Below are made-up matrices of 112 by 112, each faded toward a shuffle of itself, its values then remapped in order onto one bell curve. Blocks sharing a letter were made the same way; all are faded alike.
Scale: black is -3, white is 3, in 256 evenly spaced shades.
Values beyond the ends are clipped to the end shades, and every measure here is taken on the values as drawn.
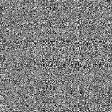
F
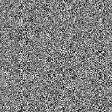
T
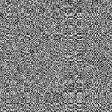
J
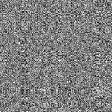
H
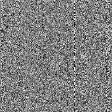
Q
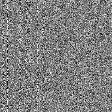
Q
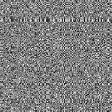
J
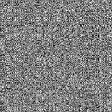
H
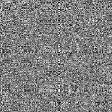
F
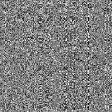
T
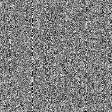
Q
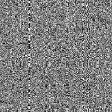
T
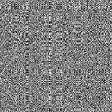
J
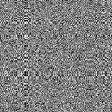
J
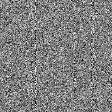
Q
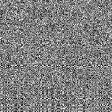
F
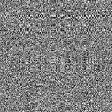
H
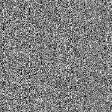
Q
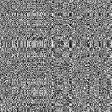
J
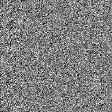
Q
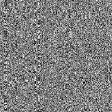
T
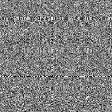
F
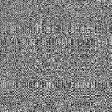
J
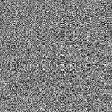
H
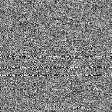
F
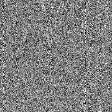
Q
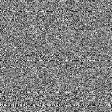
F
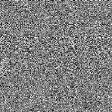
F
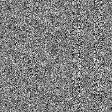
Q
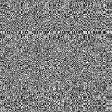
J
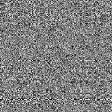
F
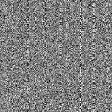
T
